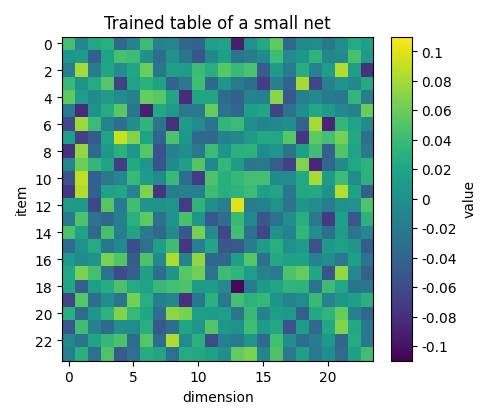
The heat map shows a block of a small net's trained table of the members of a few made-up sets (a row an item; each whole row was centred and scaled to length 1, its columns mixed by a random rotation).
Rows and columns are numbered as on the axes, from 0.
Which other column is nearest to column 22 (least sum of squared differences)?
16
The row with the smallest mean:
15
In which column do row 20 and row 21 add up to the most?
21
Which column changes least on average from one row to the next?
22
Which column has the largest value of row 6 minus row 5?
1
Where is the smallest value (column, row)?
13, 18
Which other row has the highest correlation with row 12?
14
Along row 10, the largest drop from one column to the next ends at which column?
2
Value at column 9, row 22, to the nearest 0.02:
0
